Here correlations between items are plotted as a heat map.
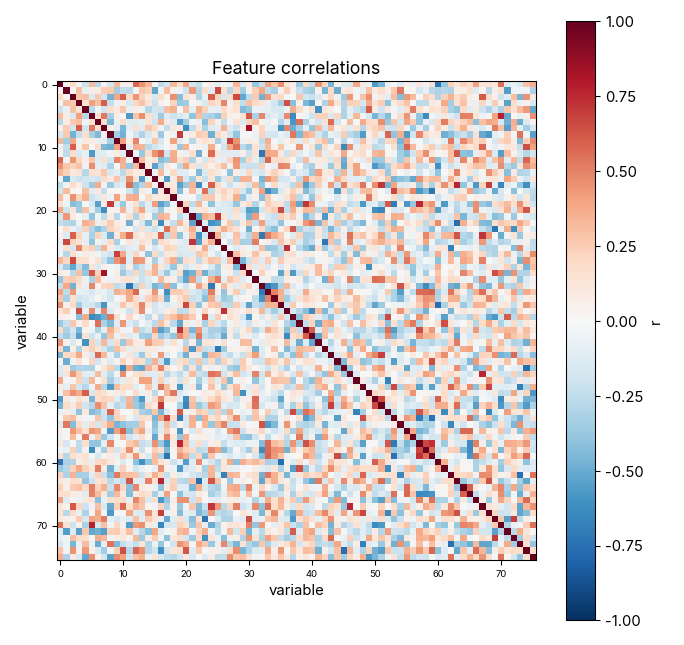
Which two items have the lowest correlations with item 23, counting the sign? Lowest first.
69, 72
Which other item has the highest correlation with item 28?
2
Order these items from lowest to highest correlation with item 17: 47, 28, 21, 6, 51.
47, 51, 6, 28, 21
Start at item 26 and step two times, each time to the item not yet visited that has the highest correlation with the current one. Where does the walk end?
3
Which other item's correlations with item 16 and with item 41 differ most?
70
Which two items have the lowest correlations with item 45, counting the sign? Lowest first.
74, 10
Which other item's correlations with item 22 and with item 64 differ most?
73
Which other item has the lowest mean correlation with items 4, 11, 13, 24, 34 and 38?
32
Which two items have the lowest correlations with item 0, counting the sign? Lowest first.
60, 50
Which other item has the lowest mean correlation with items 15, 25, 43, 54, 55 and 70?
71
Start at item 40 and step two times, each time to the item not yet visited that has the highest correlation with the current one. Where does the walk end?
19
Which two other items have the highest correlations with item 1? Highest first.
25, 54
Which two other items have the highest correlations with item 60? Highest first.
50, 22
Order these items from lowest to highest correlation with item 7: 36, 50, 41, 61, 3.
61, 50, 41, 36, 3
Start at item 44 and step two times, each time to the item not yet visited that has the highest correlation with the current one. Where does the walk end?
57
